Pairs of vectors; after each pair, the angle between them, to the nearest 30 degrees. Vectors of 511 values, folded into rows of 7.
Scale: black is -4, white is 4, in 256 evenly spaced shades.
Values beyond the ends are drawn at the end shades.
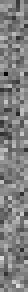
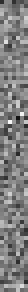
90 degrees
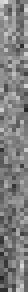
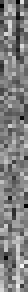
90 degrees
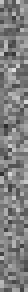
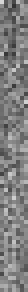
30 degrees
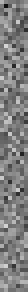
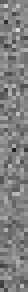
120 degrees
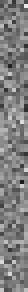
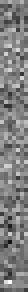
90 degrees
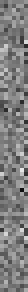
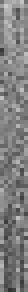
120 degrees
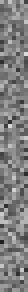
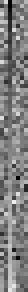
90 degrees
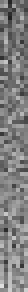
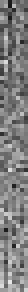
30 degrees
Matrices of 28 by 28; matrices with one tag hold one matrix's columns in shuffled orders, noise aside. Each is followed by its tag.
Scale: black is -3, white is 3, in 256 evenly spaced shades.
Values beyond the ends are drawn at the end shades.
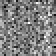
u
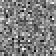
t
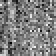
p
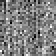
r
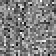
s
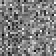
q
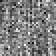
p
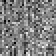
p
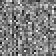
q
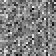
s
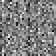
s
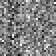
s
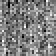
r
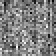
r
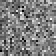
t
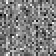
q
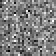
t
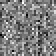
q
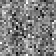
q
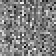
u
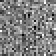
q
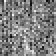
r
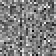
s
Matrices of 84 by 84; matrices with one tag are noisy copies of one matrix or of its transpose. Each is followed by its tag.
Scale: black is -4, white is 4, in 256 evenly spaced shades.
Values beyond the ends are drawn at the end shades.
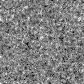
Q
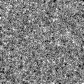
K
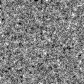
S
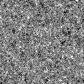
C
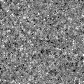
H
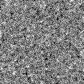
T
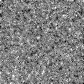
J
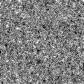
Q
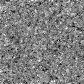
T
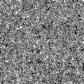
Q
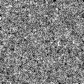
K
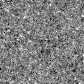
H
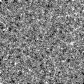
J
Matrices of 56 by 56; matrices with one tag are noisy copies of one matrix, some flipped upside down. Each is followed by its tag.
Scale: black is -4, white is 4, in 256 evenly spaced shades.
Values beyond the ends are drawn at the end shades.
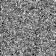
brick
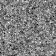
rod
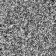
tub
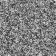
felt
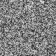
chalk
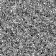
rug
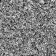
chalk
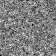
chalk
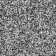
rod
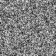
rod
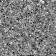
chalk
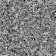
felt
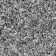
rug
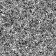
rug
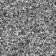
rod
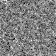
felt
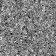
tub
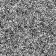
rug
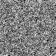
felt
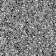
tub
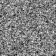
rod
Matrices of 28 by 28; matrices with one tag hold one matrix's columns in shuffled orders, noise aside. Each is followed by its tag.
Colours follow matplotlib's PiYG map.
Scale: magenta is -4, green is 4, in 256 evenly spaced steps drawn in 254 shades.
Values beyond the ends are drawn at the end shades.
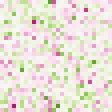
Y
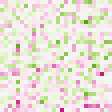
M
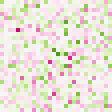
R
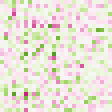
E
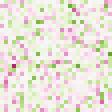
R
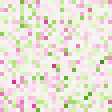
Y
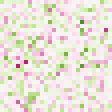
R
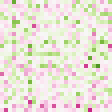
M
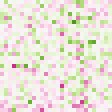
M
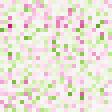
E
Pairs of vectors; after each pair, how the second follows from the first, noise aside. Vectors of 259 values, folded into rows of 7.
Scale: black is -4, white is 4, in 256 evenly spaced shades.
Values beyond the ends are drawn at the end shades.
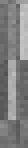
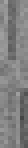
wrapped around, negated, shrunk.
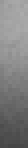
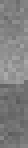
wrapped around, negated, shrunk.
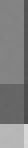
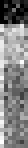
reversed, negated, scaled up.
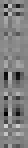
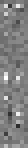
negated, partly zeroed.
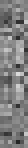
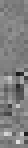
negated, partly zeroed.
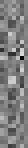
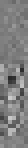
negated, partly zeroed.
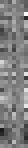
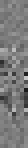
negated, partly zeroed.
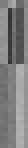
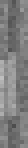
wrapped around, negated, shrunk.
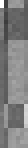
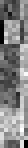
reversed, negated, scaled up.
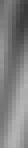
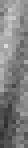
reversed.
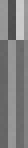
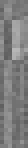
wrapped around, shrunk.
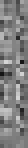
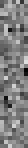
shuffled.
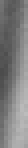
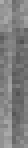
wrapped around, shrunk.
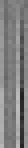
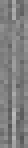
wrapped around, negated, shrunk.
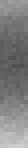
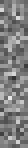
shuffled.
